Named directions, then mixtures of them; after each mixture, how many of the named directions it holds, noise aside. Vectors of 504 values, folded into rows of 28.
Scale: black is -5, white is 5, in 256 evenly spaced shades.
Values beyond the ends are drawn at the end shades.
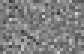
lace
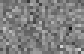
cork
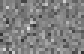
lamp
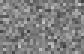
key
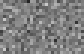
four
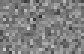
four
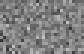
three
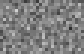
four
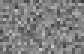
four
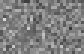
three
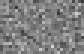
two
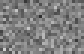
four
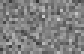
two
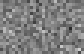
one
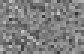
one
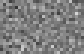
one
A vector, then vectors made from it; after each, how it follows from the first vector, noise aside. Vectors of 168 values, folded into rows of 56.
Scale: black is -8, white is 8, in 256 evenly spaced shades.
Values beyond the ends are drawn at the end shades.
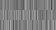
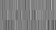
negated, partly zeroed.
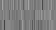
reversed, partly zeroed.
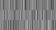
sign-scrambled.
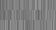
wrapped around, shrunk.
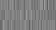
wrapped around, shrunk.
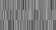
sign-scrambled.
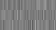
wrapped around, negated, shrunk.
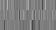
reversed, partly zeroed.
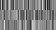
reversed, negated, scaled up.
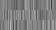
copied.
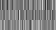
reversed, negated, scaled up.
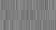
wrapped around, negated, shrunk.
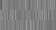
wrapped around, shrunk.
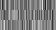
reversed, negated, scaled up.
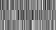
reversed, negated, scaled up.
